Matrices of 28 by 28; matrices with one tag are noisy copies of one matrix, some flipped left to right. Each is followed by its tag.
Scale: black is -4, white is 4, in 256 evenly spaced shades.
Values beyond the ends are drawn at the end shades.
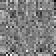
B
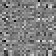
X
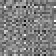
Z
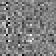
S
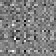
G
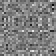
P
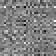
Z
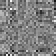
B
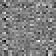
X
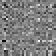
X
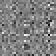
S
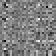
X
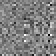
S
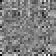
B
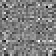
X
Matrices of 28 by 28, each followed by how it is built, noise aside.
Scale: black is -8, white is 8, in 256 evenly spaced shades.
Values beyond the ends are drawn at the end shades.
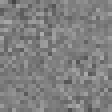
block diagonal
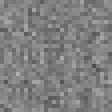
blocks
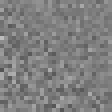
lower triangular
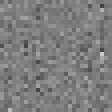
uneven columns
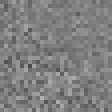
lower triangular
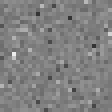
sparse
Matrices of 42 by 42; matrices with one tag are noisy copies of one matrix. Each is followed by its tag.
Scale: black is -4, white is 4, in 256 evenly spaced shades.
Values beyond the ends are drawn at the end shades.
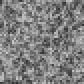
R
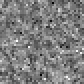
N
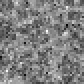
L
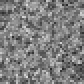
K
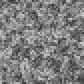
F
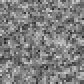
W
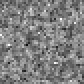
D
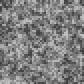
L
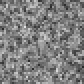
K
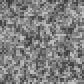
D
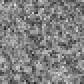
N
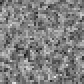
F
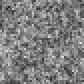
R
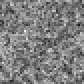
R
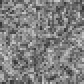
R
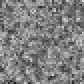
R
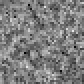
F
